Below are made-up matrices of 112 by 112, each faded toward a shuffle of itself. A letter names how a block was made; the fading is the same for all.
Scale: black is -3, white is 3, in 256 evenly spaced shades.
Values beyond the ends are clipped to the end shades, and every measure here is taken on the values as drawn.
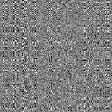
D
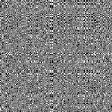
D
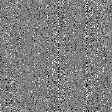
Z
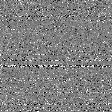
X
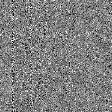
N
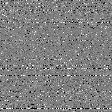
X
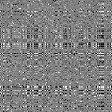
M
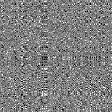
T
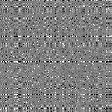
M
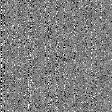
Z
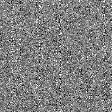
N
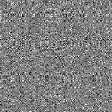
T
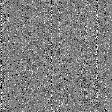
Z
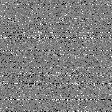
X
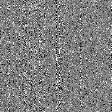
Z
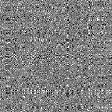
T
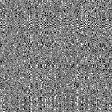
T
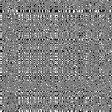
M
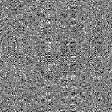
T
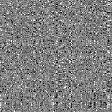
T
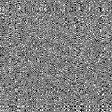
T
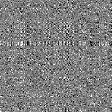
T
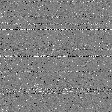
X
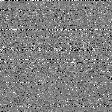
X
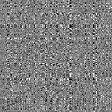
D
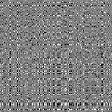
M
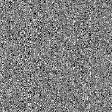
N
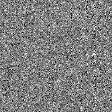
N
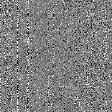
Z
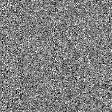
N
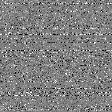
X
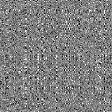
T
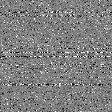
X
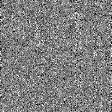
N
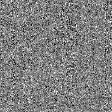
N
